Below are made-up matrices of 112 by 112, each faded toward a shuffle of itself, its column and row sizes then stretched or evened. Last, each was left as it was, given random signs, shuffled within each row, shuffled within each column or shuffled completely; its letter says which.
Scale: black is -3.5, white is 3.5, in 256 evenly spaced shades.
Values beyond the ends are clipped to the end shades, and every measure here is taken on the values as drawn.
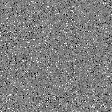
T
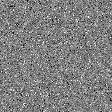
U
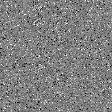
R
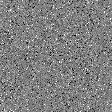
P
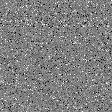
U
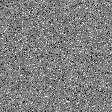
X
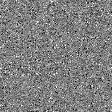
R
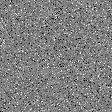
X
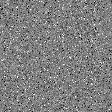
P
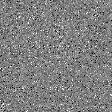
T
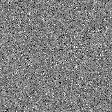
P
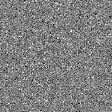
T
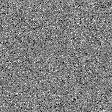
U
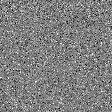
U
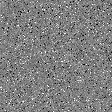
X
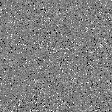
R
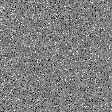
R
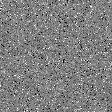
P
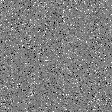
P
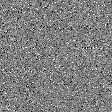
U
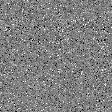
R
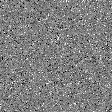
U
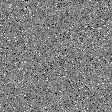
X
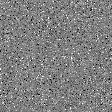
U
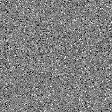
T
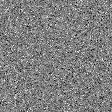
X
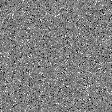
R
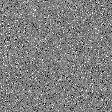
P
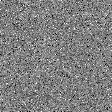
U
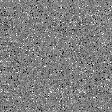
T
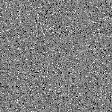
R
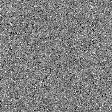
P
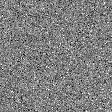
X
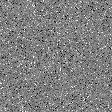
X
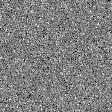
U
